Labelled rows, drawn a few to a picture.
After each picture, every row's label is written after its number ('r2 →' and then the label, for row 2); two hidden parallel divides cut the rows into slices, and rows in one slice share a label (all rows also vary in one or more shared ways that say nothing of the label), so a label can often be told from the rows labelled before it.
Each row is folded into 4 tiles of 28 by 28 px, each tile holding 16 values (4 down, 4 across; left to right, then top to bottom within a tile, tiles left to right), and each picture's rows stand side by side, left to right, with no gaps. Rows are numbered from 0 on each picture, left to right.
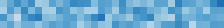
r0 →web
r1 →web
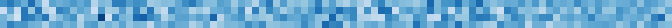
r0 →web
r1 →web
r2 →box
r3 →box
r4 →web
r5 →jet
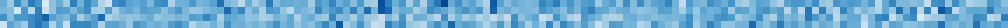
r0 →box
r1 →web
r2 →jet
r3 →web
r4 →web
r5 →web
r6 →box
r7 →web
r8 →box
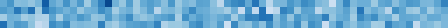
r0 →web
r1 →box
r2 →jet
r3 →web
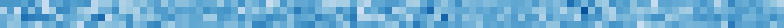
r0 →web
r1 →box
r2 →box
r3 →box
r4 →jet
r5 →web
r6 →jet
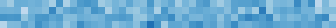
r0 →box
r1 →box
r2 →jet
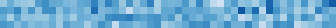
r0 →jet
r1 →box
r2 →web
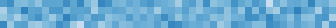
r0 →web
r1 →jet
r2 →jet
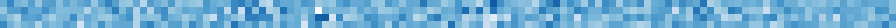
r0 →web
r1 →box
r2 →web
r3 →jet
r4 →web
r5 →web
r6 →web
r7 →jet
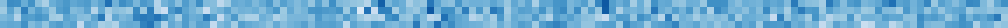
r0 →web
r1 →jet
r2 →jet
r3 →box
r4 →jet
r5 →jet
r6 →jet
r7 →web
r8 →web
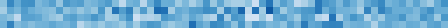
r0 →web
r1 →box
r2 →box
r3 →jet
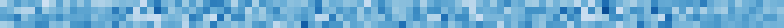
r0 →box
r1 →jet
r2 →box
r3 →jet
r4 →box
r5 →box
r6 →jet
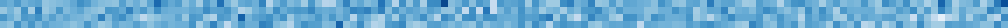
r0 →jet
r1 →jet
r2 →box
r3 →web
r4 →jet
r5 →web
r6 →box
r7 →web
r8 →web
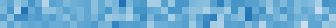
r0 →jet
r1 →web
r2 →web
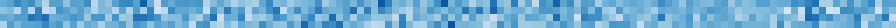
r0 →jet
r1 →web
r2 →box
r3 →web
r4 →web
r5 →web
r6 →jet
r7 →web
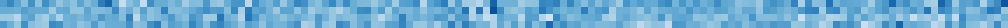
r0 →web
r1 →box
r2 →web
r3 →web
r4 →jet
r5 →web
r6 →jet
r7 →web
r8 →web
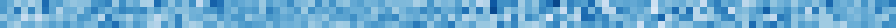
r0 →jet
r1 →web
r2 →jet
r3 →box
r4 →web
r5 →web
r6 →box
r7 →jet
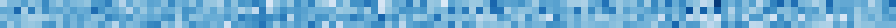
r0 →jet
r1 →box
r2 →box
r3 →box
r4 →jet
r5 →jet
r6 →web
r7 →web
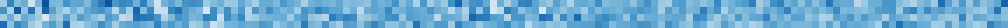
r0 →web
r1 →web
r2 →box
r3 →box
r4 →web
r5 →box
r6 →web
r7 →jet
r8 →web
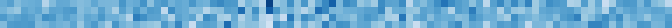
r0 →jet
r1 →web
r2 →web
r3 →web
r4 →web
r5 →box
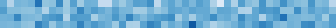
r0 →box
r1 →box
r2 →box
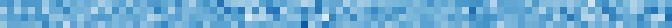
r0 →jet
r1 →jet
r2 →box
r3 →jet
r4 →jet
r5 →box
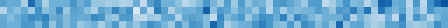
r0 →jet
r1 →box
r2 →box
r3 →web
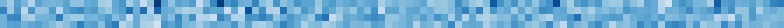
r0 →box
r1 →web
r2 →web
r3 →jet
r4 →web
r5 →box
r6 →web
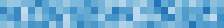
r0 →box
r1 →box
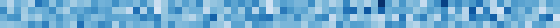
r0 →box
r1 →jet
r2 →jet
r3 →web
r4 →web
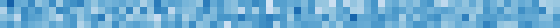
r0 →web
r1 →jet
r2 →box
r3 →box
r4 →box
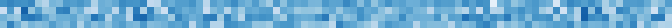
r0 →web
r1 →web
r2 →web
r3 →web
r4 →box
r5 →web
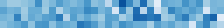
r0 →box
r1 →web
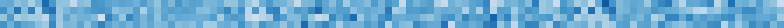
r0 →jet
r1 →jet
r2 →box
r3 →box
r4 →box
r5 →jet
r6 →box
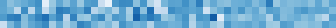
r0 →box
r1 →web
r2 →jet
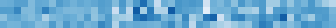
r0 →jet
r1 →web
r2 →box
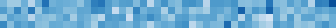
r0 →jet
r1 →web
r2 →web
